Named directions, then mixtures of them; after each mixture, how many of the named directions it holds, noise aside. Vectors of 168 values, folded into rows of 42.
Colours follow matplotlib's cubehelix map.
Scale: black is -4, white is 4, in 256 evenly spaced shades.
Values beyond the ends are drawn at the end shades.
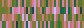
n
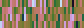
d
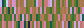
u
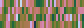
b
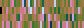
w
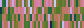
two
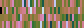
one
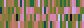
three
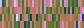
three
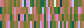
three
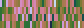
four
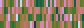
one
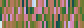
two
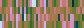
one
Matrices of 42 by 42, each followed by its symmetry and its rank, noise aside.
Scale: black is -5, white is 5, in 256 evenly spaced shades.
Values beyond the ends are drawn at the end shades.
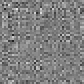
antisymmetric, rank four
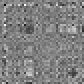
symmetric, rank four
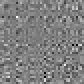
symmetric, rank four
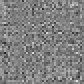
no symmetry, rank six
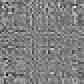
antisymmetric, rank six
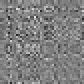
antisymmetric, rank four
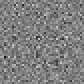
no symmetry, rank six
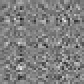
no symmetry, rank four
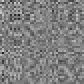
no symmetry, rank four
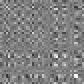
symmetric, rank three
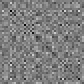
symmetric, rank four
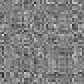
antisymmetric, rank four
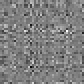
antisymmetric, rank four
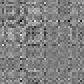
symmetric, rank three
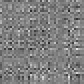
no symmetry, rank three
